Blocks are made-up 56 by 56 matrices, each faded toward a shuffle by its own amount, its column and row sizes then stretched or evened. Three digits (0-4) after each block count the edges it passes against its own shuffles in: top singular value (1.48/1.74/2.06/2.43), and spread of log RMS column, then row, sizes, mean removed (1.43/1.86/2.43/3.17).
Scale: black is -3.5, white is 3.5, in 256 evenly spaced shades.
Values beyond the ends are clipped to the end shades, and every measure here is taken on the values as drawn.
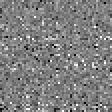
1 1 2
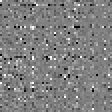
1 3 3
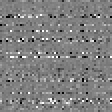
0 1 4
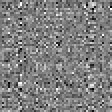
3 3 1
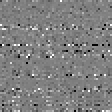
1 0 3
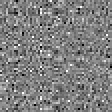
3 1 0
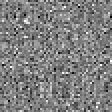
2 0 0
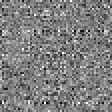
3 1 2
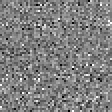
1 1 2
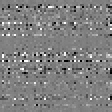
1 2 4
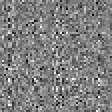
3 3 1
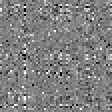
3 2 2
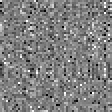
3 1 0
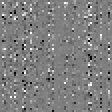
0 4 1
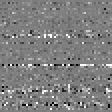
2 0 4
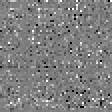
0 1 2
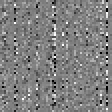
2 4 0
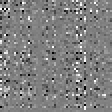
1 4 3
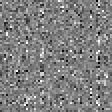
1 3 1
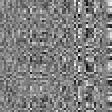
4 4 0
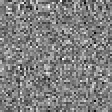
2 1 1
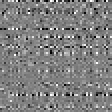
4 1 4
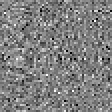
2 1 1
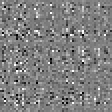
1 3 3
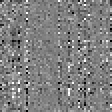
2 4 2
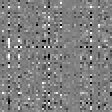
3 4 2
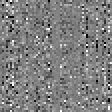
0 4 0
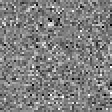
0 1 2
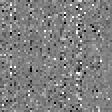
0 3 0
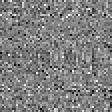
2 0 1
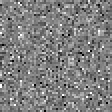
1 1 0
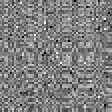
4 0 0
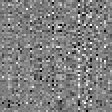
3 3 1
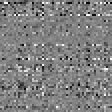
2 2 4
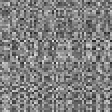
4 1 3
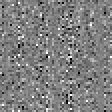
1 3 0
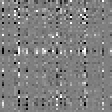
4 4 3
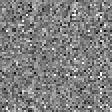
2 1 1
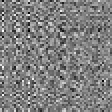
4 3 1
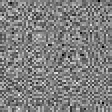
4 0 1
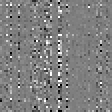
2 4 2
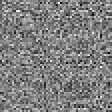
3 0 2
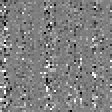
0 4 0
